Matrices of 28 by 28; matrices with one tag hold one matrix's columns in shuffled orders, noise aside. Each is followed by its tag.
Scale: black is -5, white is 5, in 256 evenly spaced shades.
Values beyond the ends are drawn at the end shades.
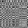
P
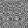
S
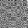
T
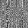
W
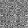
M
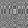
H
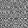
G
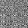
M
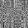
W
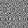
S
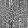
W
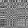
P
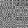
T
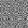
S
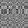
H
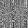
W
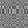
H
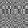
H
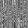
W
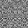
G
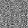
M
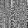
W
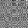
T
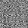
M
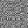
S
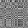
P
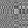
H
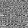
M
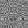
S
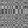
H
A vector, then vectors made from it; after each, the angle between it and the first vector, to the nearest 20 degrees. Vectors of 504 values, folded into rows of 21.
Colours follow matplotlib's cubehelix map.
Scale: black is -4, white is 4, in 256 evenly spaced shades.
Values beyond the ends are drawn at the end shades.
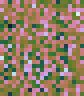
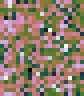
120 degrees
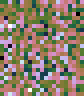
160 degrees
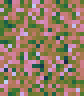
40 degrees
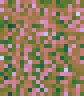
20 degrees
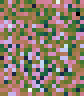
160 degrees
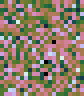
120 degrees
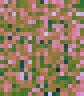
60 degrees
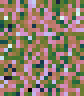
40 degrees
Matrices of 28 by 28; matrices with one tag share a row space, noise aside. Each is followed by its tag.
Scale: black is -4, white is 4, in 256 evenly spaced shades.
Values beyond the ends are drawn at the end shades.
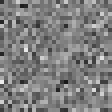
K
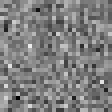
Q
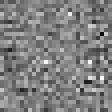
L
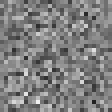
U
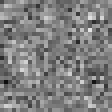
L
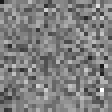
L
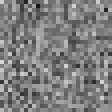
K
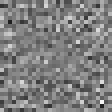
L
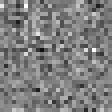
U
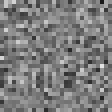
L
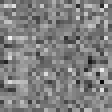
L
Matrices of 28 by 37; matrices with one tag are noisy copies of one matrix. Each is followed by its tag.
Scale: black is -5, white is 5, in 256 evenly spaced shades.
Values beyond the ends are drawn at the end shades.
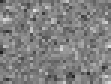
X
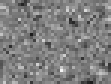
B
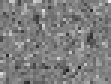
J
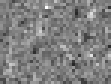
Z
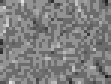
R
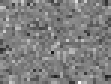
R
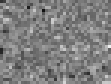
X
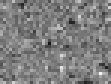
B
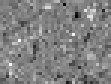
Z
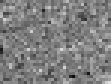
X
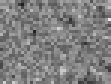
B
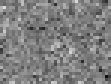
R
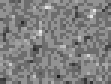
Z
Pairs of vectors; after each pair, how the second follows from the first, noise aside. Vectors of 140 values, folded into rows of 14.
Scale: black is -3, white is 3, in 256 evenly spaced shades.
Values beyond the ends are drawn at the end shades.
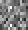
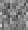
wrapped around, shrunk.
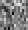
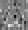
reversed, partly zeroed.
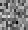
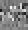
reversed, negated, partly zeroed.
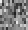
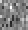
reversed, partly zeroed.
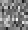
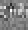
reversed, partly zeroed.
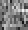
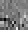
reversed, negated, partly zeroed.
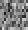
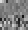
reversed, partly zeroed.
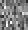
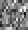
shuffled.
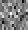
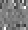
reversed, negated, partly zeroed.
